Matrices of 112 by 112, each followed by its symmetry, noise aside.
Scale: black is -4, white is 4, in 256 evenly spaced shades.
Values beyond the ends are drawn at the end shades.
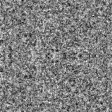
mirrored top to bottom.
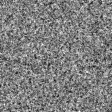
no symmetry.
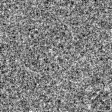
symmetric.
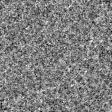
symmetric.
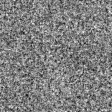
antisymmetric.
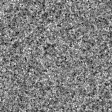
symmetric.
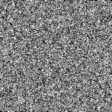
same after a half turn.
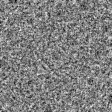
symmetric across the other diagonal.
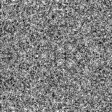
mirrored top to bottom.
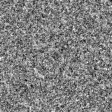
symmetric across the other diagonal.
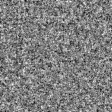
antisymmetric.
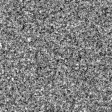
no symmetry.
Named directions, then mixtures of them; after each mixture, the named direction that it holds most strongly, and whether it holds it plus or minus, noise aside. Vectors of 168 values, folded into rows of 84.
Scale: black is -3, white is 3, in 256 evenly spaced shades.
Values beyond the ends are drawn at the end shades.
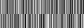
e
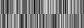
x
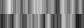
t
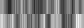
t, minus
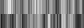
t, plus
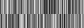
x, minus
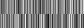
e, minus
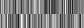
x, minus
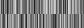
x, plus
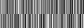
e, plus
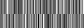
e, minus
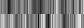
t, minus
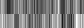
t, minus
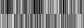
x, plus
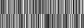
e, minus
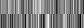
e, plus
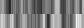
t, minus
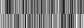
e, plus
